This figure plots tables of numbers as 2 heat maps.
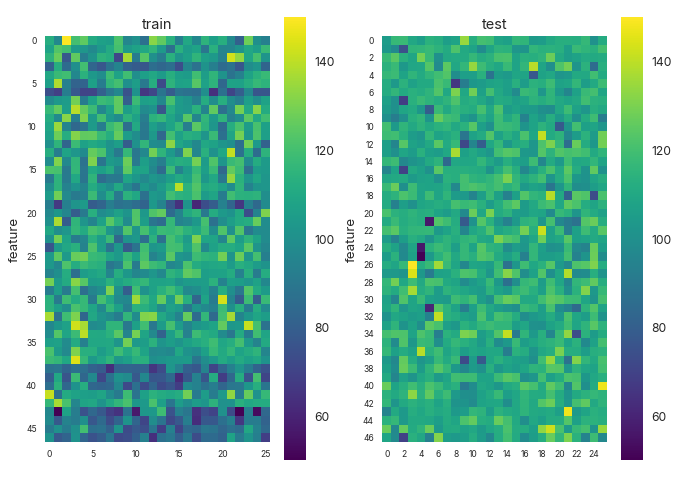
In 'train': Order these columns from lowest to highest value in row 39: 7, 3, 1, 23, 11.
23, 7, 11, 1, 3
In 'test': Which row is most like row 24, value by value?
25
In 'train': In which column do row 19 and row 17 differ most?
15
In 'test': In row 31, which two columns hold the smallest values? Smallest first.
5, 22
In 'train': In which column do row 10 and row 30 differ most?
20
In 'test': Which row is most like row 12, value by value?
37
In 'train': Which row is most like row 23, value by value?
18
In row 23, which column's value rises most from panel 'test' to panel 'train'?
1
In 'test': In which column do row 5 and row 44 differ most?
8
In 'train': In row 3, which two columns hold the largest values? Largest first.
4, 1
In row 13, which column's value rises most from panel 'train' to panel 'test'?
8
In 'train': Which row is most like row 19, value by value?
44
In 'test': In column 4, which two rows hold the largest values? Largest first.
36, 2
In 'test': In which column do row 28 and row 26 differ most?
3
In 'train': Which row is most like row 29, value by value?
7
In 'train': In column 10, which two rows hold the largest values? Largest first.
30, 34
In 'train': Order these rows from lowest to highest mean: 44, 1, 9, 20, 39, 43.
43, 44, 39, 20, 1, 9
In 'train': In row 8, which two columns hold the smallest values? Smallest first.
13, 20
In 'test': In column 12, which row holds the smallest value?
4
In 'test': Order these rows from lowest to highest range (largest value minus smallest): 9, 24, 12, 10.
9, 10, 12, 24
